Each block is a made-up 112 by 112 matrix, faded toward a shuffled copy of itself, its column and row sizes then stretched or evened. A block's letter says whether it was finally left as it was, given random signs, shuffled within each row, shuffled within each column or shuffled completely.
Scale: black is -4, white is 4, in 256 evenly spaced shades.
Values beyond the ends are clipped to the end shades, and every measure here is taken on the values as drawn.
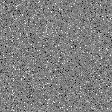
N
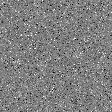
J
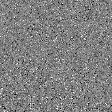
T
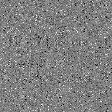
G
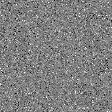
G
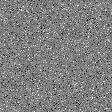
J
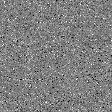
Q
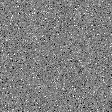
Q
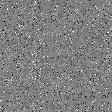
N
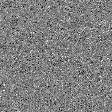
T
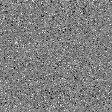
T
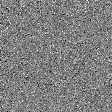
N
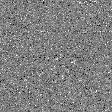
Q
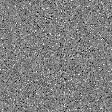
N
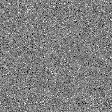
G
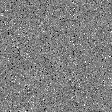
N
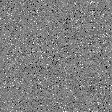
G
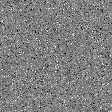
J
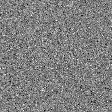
Q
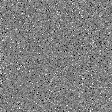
N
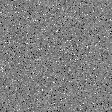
J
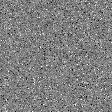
Q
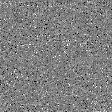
G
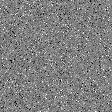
J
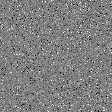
N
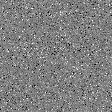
Q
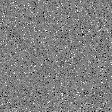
T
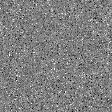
N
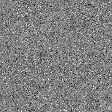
T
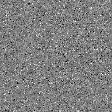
G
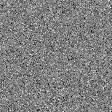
J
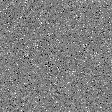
J
